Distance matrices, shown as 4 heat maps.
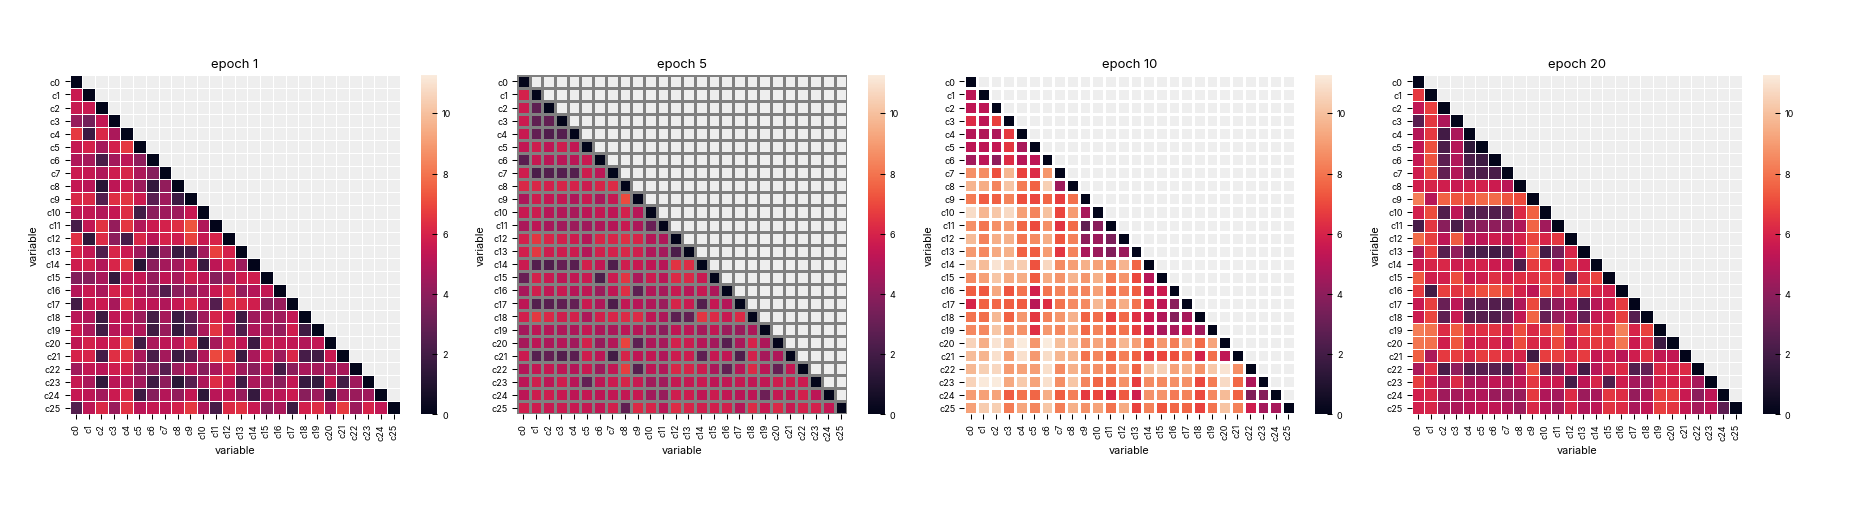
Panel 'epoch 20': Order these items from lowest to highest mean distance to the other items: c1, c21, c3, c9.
c3, c21, c1, c9
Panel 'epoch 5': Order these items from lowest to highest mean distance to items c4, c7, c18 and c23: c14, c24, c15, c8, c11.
c14, c11, c24, c15, c8
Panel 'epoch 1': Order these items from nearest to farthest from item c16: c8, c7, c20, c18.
c7, c8, c18, c20
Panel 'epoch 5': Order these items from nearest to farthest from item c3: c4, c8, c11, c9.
c4, c11, c9, c8
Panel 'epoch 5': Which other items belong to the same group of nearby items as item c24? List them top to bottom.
c19
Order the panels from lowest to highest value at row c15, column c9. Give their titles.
epoch 5, epoch 1, epoch 20, epoch 10
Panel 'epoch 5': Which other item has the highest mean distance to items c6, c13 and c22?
c8
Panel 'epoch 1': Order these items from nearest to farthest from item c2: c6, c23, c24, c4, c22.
c23, c6, c24, c22, c4
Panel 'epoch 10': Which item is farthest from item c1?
c23
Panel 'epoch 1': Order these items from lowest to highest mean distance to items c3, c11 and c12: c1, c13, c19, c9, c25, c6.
c1, c25, c6, c19, c13, c9
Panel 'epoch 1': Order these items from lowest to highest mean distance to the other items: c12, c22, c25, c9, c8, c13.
c8, c13, c22, c9, c25, c12
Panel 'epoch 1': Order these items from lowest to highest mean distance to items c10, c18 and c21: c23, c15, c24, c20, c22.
c23, c24, c20, c22, c15
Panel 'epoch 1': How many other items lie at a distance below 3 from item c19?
8
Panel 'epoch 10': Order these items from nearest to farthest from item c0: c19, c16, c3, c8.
c3, c16, c19, c8
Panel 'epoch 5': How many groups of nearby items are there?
8
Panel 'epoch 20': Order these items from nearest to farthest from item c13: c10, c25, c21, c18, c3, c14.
c10, c18, c3, c25, c14, c21
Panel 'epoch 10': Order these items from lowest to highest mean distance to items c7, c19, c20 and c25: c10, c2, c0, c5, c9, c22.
c5, c9, c10, c22, c0, c2
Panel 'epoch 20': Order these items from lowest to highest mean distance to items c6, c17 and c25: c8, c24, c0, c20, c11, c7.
c7, c24, c11, c8, c0, c20
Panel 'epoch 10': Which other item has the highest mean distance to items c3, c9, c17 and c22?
c20
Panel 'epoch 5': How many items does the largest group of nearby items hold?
8
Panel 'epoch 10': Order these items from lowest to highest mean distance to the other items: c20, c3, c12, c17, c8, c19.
c17, c19, c12, c3, c8, c20
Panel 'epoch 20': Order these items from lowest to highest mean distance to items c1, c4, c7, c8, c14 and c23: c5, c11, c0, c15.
c5, c11, c15, c0
